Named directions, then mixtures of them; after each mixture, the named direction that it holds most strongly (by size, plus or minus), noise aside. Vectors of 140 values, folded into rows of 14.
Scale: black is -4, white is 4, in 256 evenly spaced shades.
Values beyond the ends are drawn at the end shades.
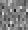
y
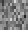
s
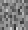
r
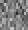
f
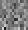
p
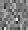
p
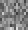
f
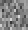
f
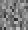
p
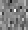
y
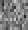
s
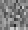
f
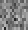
p
